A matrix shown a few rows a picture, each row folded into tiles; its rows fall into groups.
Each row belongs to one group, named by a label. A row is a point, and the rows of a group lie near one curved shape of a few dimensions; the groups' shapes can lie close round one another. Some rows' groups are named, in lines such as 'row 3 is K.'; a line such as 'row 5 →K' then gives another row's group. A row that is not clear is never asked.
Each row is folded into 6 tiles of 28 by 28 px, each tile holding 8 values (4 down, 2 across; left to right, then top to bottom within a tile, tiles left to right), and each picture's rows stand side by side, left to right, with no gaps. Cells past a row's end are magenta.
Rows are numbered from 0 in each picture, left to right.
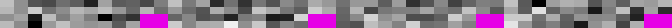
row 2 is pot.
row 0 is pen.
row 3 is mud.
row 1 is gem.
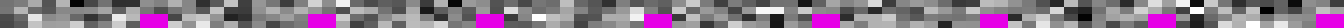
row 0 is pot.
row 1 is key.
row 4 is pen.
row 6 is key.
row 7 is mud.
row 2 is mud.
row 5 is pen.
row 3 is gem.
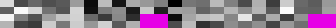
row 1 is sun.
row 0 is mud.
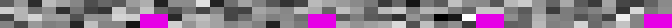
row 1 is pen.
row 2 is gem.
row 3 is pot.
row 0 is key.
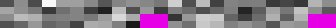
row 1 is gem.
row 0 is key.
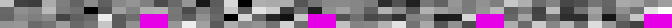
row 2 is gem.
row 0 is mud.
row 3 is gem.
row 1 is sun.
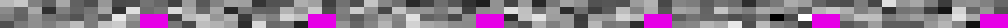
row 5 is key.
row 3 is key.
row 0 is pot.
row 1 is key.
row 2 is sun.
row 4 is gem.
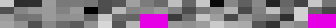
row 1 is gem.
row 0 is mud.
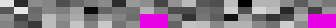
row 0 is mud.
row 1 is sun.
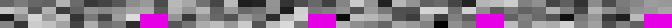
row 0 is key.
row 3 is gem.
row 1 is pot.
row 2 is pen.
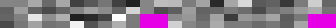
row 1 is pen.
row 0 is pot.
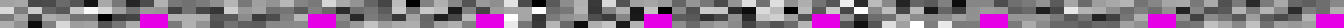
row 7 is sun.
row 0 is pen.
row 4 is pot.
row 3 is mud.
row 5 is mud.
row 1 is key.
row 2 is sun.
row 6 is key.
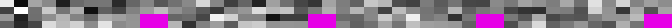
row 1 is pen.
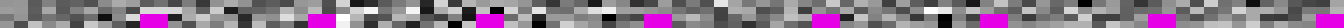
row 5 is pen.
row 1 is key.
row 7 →sun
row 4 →key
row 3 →pen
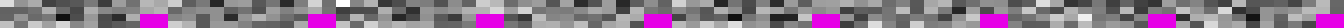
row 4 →gem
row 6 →sun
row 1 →pen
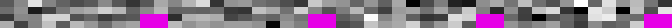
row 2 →pot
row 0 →pen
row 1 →pen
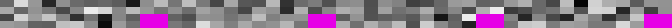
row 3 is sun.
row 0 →pen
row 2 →gem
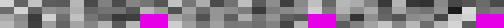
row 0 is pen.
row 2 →pot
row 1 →pen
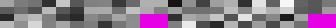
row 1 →sun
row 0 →key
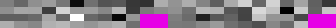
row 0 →sun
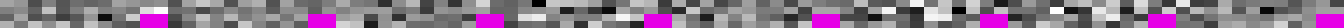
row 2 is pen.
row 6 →pot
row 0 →gem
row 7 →mud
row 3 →key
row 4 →pen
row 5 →pot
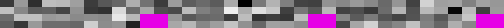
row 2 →sun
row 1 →sun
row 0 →key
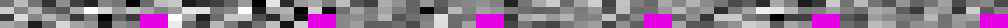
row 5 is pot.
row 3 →sun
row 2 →mud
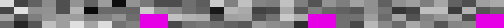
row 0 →mud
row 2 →pot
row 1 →key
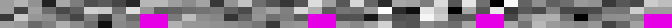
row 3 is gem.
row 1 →pen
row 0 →pen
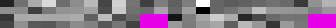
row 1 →pen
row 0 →sun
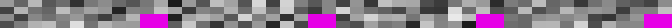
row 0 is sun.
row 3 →sun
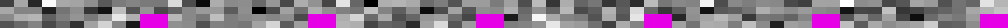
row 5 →gem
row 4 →pen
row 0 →key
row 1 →mud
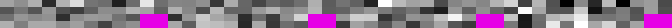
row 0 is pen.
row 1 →key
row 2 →key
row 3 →mud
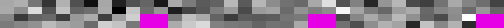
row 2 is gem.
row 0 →pot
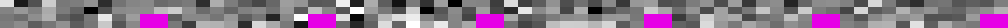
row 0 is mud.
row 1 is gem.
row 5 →sun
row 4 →pot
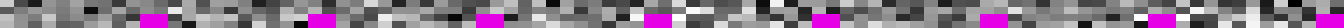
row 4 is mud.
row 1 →key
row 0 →mud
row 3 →gem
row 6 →gem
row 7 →mud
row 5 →gem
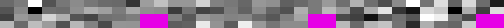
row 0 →pen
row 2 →pot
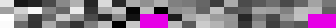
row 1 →key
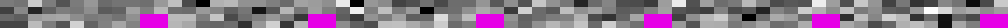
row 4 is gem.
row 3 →sun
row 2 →mud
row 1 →mud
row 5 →pen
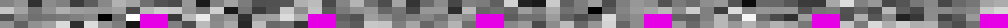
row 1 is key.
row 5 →gem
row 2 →pot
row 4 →sun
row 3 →mud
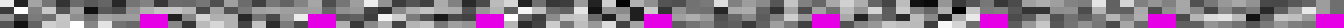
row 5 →pot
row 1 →key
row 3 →mud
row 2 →pen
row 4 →key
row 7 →gem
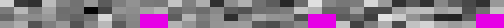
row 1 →pen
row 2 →pen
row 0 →mud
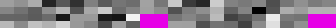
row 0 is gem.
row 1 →mud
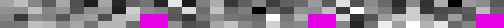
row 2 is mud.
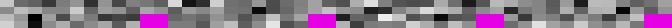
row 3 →sun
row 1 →mud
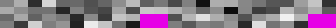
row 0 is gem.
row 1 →key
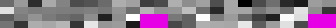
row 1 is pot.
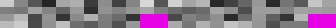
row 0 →pen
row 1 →gem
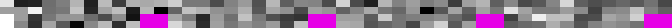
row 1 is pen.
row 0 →mud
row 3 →gem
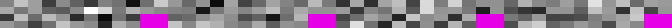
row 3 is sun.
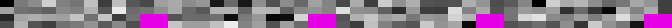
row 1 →gem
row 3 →key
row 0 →sun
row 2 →key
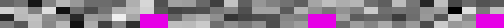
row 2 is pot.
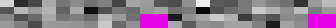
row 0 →mud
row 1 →pen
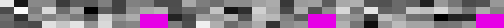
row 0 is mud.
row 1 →pot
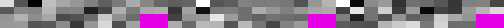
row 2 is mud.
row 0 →mud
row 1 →pen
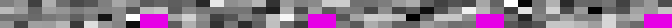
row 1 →key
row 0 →gem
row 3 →mud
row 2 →gem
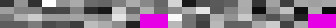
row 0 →key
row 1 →mud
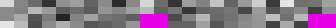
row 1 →sun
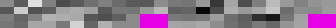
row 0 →sun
